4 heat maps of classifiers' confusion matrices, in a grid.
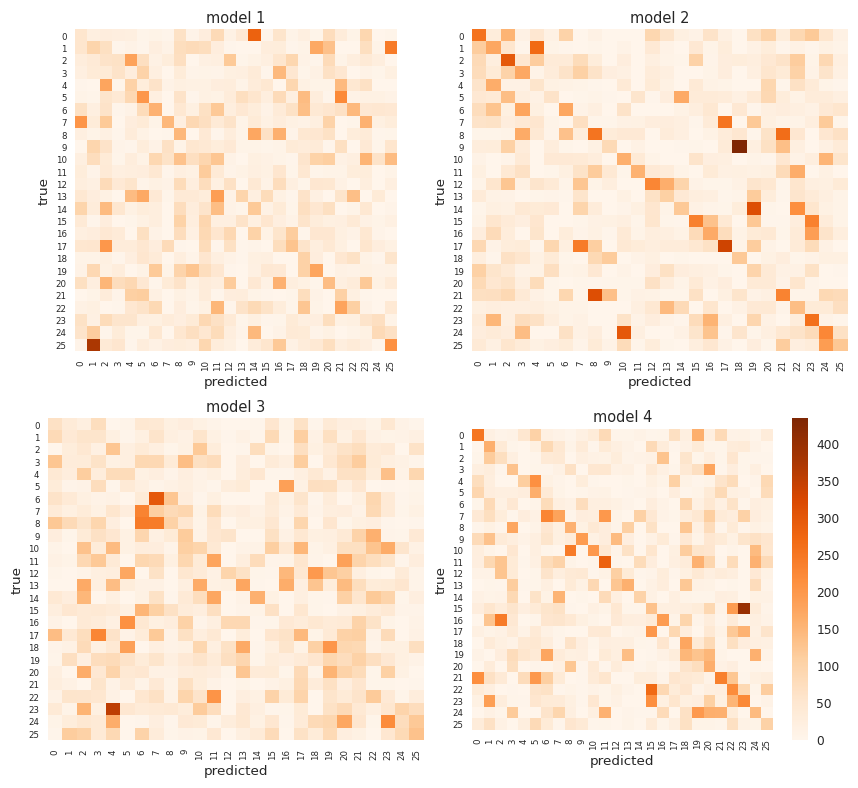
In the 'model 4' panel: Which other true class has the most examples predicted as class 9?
6
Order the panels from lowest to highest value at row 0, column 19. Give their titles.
model 1, model 3, model 2, model 4
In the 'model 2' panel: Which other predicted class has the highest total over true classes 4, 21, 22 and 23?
1
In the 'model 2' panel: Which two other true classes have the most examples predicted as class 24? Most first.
25, 10
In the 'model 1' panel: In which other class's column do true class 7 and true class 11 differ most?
0
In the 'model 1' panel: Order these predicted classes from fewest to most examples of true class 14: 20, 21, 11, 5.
21, 5, 20, 11
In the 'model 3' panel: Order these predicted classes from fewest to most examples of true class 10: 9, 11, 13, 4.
13, 11, 9, 4
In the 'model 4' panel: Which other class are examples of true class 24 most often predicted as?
19
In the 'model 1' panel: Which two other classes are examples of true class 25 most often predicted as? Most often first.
1, 16
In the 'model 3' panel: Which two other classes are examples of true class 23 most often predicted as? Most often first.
4, 2
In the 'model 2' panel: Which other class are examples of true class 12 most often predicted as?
13
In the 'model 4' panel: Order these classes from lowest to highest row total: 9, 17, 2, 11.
2, 17, 9, 11
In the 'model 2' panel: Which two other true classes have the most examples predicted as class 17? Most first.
7, 16
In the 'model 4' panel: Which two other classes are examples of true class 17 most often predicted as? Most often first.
15, 23
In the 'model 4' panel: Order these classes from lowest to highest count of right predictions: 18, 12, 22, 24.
12, 24, 18, 22
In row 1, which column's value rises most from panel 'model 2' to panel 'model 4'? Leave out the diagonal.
6
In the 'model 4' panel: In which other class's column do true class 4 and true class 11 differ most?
5
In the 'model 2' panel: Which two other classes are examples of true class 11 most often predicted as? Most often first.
22, 8
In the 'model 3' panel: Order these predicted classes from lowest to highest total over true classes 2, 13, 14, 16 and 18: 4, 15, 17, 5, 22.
15, 17, 22, 4, 5
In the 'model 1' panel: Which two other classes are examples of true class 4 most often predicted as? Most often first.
2, 21
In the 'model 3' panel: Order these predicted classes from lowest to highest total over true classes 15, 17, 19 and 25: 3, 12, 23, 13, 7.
12, 13, 23, 7, 3
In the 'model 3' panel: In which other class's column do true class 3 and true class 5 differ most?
16
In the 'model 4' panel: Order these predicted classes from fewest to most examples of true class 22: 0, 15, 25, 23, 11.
11, 0, 23, 25, 15
